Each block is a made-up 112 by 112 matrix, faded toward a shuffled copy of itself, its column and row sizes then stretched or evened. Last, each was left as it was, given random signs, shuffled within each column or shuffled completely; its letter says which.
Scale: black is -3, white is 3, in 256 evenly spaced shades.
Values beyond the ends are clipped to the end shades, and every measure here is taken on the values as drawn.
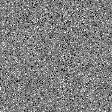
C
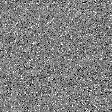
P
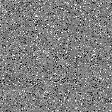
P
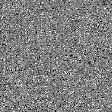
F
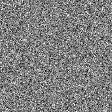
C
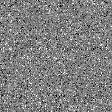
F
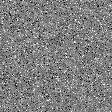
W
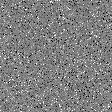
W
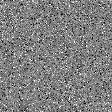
C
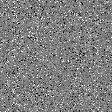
F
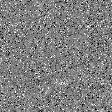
F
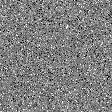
W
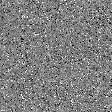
C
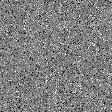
C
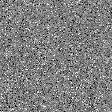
P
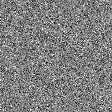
C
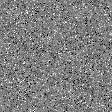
C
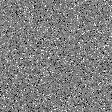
W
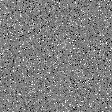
C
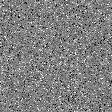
W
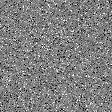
W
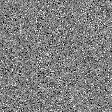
C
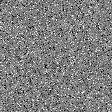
W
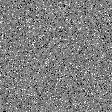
W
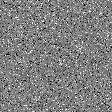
W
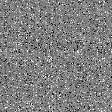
F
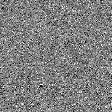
F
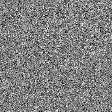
P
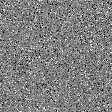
C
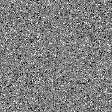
P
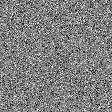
W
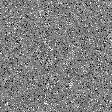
C
